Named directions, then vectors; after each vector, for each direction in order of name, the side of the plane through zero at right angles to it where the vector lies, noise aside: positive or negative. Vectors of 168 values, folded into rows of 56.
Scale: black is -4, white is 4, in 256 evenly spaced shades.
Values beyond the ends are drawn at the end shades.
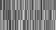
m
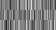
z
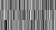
negative, positive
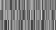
negative, positive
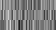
negative, negative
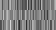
negative, negative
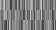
negative, positive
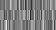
positive, negative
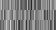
negative, negative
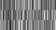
positive, positive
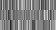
positive, positive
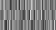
negative, positive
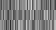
positive, positive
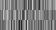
negative, negative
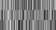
negative, negative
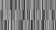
negative, positive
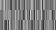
negative, positive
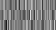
negative, positive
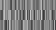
negative, positive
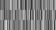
positive, negative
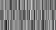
negative, positive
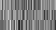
negative, negative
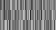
positive, negative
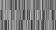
negative, positive
